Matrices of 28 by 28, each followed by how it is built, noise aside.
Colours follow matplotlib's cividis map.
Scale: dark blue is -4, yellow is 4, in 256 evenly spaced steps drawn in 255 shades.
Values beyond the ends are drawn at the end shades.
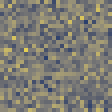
noise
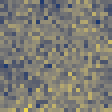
smooth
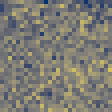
smooth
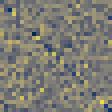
diagonal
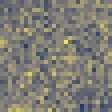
smooth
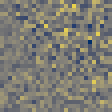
upper triangular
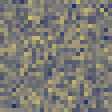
noise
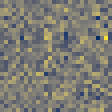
low rank
